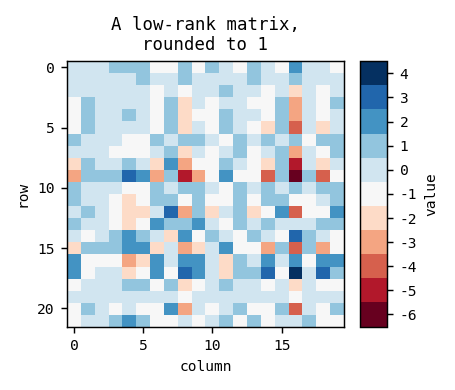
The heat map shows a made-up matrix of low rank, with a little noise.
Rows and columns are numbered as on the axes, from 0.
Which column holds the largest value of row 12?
7
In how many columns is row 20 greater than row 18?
6
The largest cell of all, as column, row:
16, 17
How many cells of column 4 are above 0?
8
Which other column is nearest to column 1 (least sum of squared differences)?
15
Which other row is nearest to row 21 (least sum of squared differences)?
0
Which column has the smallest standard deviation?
2
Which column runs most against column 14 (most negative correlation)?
11
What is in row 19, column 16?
-1
